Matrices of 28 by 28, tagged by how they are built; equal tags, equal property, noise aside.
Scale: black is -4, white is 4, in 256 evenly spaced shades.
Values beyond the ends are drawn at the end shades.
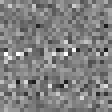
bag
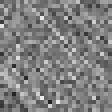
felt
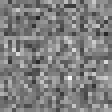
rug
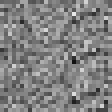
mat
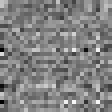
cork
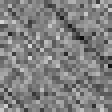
felt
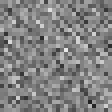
felt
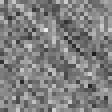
felt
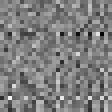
cork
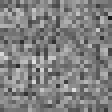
rug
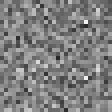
mat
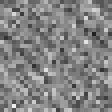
felt
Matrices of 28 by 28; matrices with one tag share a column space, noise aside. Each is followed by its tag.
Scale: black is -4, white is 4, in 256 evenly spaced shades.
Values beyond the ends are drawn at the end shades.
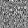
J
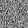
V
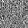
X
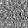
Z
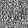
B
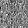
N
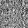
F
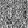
B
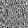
F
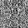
F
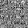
X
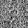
V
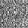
J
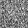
V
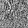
Z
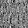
N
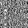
F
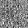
B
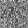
J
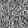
V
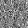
Z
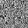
X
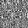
Z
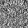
F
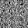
F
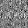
Z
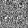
X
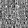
B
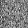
V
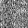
F
